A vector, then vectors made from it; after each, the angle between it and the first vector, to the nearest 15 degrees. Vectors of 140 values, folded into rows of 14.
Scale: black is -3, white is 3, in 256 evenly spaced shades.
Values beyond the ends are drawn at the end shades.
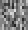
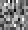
150 degrees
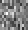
45 degrees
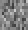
30 degrees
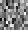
75 degrees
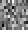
105 degrees
